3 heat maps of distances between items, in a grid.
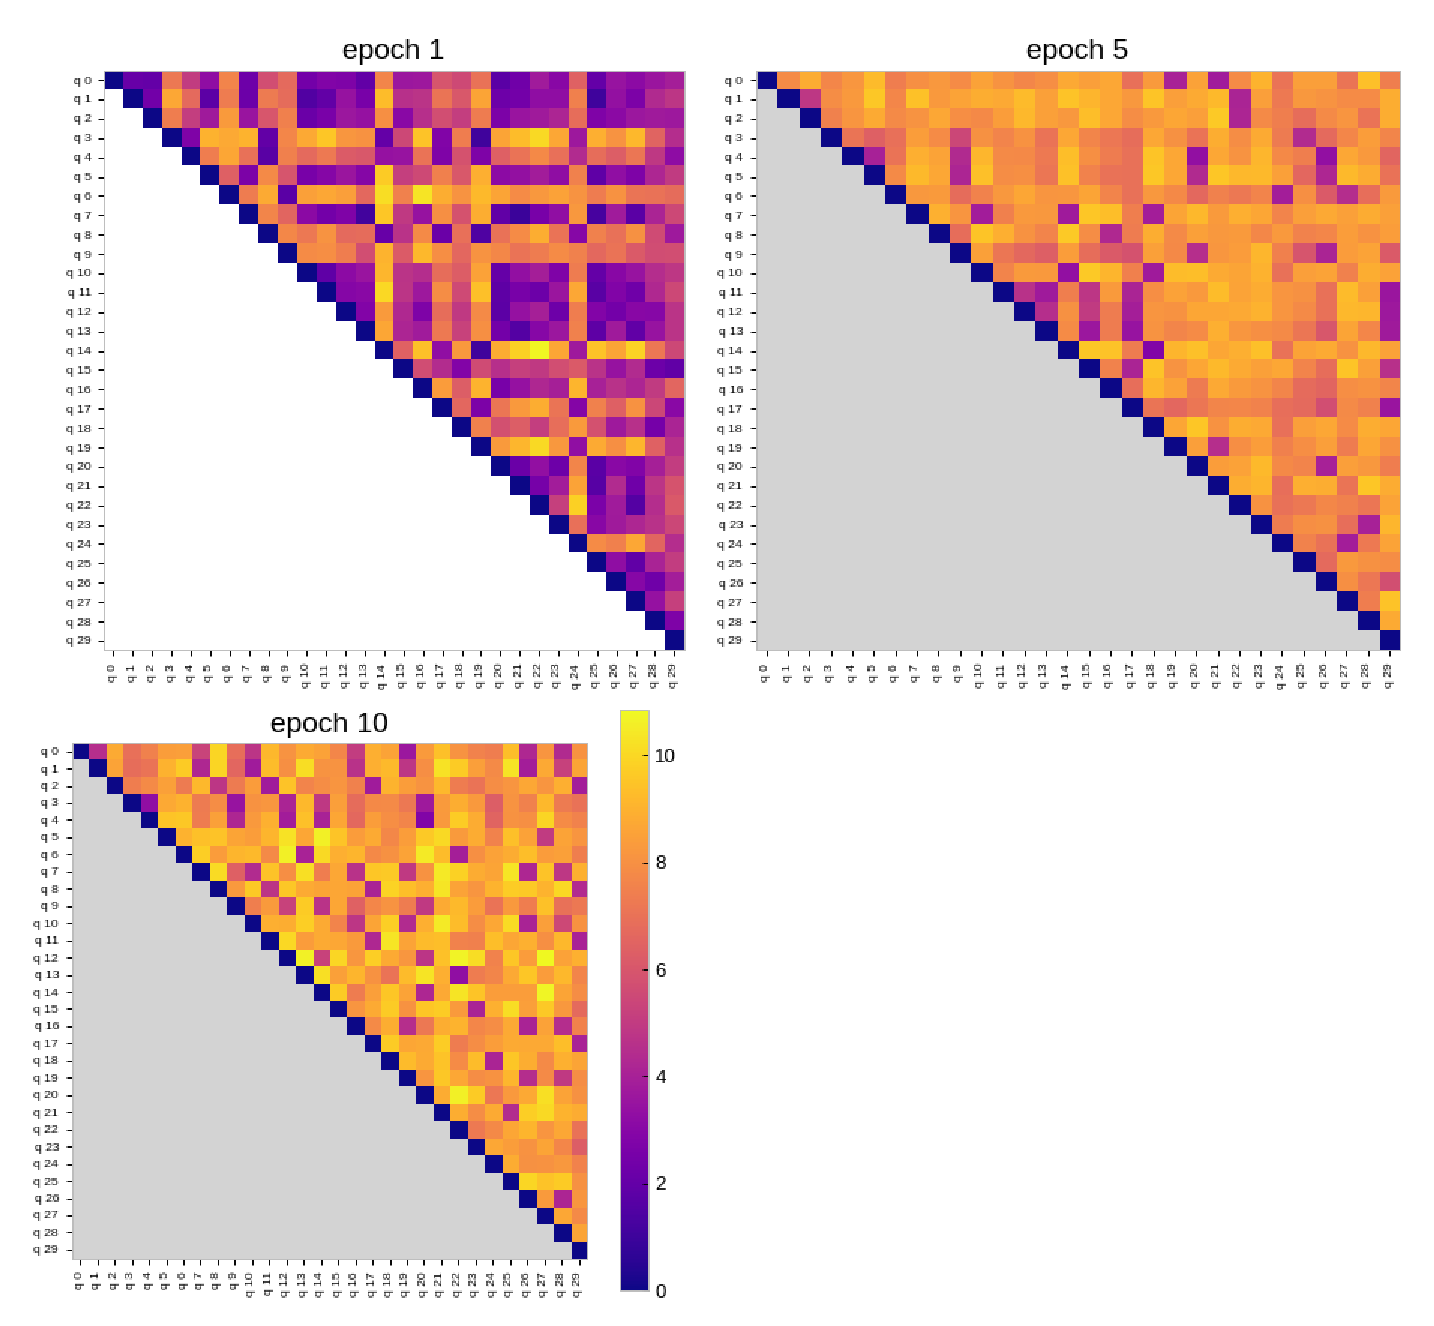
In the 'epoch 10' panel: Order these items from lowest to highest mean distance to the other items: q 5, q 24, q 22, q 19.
q 19, q 24, q 22, q 5
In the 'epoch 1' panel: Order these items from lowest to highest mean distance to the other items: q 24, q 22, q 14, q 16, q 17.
q 22, q 16, q 17, q 24, q 14
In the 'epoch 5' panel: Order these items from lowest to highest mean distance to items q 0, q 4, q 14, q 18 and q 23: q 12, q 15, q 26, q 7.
q 7, q 26, q 12, q 15
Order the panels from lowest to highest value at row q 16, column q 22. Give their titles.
epoch 1, epoch 5, epoch 10
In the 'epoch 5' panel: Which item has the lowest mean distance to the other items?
q 17
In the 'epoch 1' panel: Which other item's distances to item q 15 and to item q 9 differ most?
q 6
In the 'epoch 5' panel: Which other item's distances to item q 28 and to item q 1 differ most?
q 23
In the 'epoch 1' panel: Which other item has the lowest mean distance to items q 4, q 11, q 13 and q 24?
q 0
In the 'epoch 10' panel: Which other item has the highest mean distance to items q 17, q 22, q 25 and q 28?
q 12
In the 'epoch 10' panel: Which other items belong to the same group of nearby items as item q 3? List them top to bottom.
q 4, q 9, q 12, q 14, q 20
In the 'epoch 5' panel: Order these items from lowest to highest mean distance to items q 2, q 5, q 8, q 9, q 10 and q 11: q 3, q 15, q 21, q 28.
q 3, q 15, q 28, q 21
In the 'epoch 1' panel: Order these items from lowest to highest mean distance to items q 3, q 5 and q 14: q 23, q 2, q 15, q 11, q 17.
q 17, q 15, q 2, q 23, q 11
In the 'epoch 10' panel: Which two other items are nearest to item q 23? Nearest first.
q 15, q 29
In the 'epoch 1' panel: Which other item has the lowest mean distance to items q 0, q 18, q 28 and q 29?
q 15
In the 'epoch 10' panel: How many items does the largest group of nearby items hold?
8
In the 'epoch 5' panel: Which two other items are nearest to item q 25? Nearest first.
q 3, q 9
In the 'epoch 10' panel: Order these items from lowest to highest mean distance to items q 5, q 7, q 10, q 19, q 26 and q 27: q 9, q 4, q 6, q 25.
q 9, q 4, q 6, q 25
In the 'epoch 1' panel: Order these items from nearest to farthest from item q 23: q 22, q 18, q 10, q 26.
q 10, q 26, q 22, q 18
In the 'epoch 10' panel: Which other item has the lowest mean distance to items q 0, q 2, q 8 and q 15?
q 29
